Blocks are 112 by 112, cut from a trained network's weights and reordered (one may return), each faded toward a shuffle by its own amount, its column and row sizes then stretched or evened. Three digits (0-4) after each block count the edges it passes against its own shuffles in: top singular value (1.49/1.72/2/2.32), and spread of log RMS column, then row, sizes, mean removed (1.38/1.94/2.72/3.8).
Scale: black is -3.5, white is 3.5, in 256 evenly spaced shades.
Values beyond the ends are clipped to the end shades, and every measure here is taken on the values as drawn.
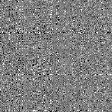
1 3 2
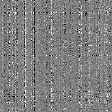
4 4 2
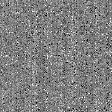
0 2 1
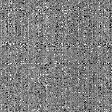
2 2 2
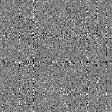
3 3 3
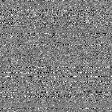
0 1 4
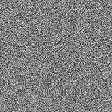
3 0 1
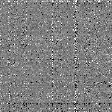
2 3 2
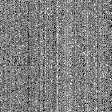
3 3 1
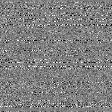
1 0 4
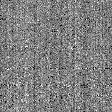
2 0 2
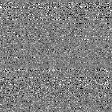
0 1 4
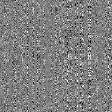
2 4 0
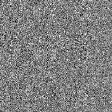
2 2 1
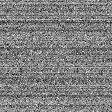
4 0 1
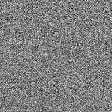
2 0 1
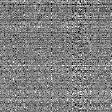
4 3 1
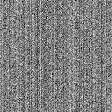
4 1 0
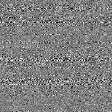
3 0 4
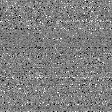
0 0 3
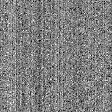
3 0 1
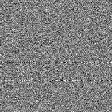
2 0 1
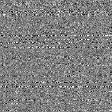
3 1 4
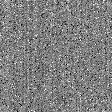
0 0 0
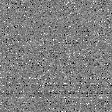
0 1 2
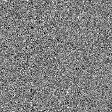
0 1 1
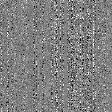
0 4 0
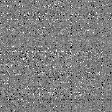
0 2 2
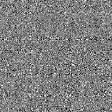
1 1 3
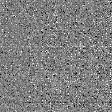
0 2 1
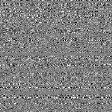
3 1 4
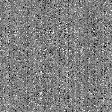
1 2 1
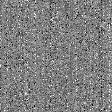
0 2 0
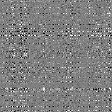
2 3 4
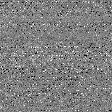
0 0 3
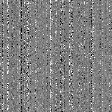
3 4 0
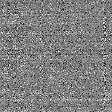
1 2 1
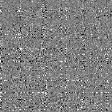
0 3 3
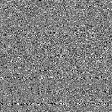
1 0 3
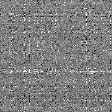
2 3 2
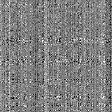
4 3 3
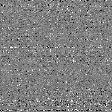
0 1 3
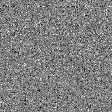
0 0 1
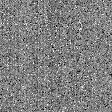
0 0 0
